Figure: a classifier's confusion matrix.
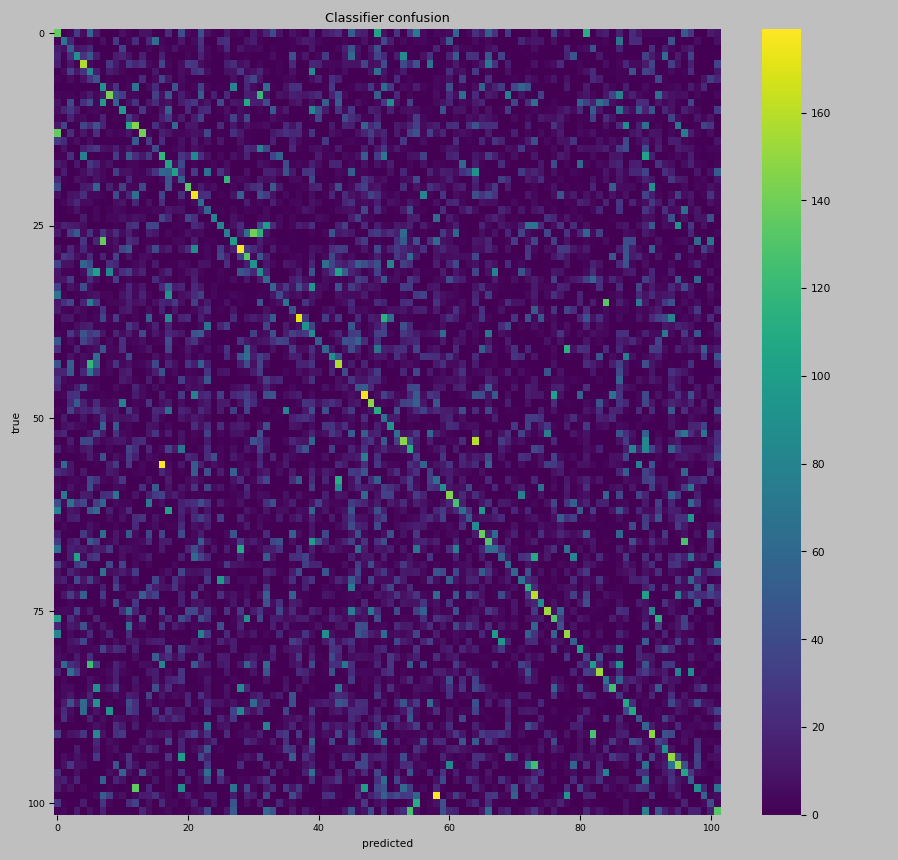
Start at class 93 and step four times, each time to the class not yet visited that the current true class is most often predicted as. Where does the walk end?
86
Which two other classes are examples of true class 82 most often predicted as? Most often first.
5, 86
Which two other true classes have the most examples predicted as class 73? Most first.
95, 68
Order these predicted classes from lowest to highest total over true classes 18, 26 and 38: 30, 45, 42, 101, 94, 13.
13, 94, 42, 101, 45, 30
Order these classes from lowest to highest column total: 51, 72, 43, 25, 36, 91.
25, 51, 36, 72, 91, 43
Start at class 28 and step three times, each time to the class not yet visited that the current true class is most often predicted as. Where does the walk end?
16
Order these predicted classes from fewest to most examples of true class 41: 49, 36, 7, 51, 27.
27, 51, 36, 7, 49
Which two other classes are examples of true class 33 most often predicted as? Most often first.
39, 17
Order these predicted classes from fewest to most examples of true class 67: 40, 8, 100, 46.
40, 100, 8, 46
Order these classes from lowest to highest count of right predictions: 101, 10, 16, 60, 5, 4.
5, 10, 16, 101, 60, 4
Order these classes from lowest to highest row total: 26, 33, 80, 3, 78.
80, 33, 3, 78, 26
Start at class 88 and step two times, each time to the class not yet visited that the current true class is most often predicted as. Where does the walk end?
31
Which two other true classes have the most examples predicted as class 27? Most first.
7, 98
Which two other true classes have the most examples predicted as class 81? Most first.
0, 26
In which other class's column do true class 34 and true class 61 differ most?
17
